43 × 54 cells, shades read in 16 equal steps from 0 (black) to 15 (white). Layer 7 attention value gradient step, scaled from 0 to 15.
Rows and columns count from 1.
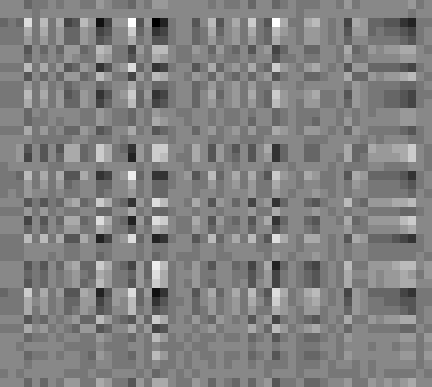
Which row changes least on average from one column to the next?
2
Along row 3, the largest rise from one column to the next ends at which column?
35
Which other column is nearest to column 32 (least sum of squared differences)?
40
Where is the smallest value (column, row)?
20, 3
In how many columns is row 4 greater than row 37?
9
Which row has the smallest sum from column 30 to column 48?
30
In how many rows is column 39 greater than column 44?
21
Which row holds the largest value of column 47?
17
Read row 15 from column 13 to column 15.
5 6 8
